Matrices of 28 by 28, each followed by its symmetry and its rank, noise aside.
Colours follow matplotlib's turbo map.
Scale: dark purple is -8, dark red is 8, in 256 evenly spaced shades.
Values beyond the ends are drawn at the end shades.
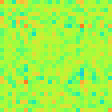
symmetric, rank four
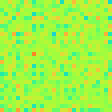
antisymmetric, rank four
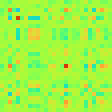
symmetric, rank two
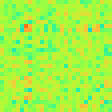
symmetric, rank four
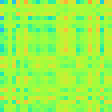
no symmetry, rank two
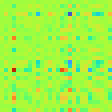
antisymmetric, rank two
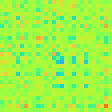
symmetric, rank four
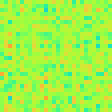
antisymmetric, rank four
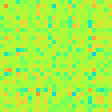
symmetric, rank three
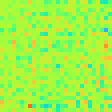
antisymmetric, rank four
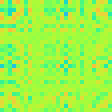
symmetric, rank two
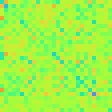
symmetric, rank four
